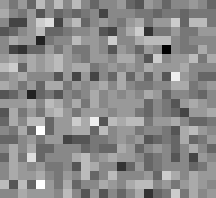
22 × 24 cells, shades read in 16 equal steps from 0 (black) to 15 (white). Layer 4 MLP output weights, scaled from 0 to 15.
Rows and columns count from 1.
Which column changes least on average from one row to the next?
8
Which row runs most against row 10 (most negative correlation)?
21
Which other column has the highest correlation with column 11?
15
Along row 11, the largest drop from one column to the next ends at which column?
4
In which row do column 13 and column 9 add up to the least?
9
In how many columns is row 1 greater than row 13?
7
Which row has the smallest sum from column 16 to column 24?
2
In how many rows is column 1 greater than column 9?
9
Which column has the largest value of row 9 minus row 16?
20
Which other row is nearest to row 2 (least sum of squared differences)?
17
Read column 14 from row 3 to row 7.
7 8 8 9 10
